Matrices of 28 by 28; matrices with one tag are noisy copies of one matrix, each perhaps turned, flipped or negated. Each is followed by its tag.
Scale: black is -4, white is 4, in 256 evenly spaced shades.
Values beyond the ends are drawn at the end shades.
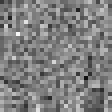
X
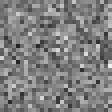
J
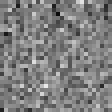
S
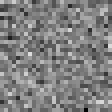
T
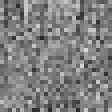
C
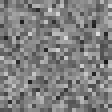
J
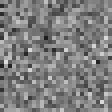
J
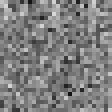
S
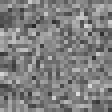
X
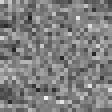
X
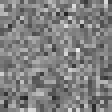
S
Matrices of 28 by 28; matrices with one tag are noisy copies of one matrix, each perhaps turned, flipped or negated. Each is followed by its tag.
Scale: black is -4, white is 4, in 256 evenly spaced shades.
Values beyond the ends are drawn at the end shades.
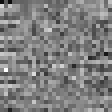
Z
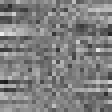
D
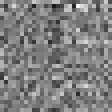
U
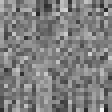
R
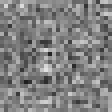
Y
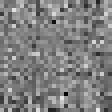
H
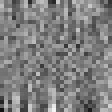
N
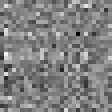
U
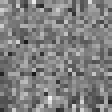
H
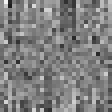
R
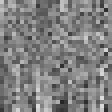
R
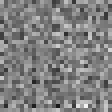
U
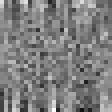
N
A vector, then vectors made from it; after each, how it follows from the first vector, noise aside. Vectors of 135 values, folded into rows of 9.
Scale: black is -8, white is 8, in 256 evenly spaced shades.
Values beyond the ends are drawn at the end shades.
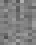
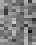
wrapped around, negated, scaled up.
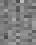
copied.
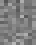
copied.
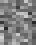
wrapped around, negated, scaled up.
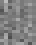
wrapped around, negated.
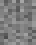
copied.
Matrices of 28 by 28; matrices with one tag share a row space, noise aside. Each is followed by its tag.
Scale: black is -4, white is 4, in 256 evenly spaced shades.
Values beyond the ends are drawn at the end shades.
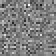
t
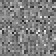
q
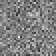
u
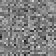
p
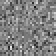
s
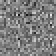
u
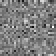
p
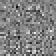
u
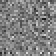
s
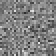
p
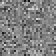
t
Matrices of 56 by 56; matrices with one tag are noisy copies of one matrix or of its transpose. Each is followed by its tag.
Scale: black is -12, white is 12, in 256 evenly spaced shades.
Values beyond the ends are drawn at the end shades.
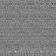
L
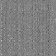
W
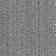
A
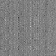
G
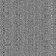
L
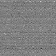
W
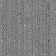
W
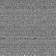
A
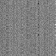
A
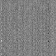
W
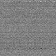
W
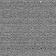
W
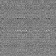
G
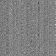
A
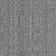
G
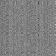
A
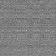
G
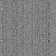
W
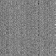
A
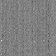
W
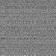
A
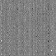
W
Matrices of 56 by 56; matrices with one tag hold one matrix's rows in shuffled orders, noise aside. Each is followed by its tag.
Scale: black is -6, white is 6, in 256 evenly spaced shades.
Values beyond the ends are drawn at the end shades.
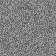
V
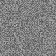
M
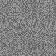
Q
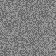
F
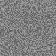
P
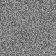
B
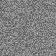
F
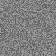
P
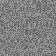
P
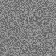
P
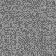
M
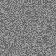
P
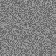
B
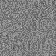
Q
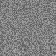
B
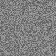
P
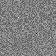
B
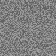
P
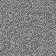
V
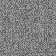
V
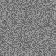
B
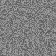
B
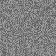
V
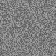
B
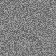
P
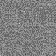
M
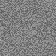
P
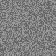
B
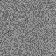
F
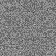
M
